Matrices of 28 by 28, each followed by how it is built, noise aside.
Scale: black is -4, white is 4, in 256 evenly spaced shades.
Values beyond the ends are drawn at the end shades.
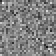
diagonal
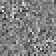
block diagonal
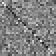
diagonal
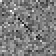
diagonal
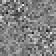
block diagonal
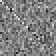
diagonal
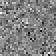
block diagonal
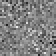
block diagonal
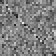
diagonal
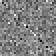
diagonal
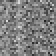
repeating rows
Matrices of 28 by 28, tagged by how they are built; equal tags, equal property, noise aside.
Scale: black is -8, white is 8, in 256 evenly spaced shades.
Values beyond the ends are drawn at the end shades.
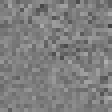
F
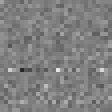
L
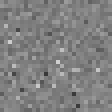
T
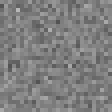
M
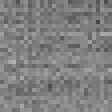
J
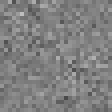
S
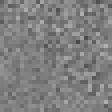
F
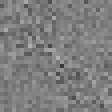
S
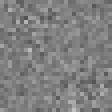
S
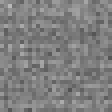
J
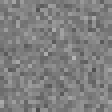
M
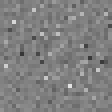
T
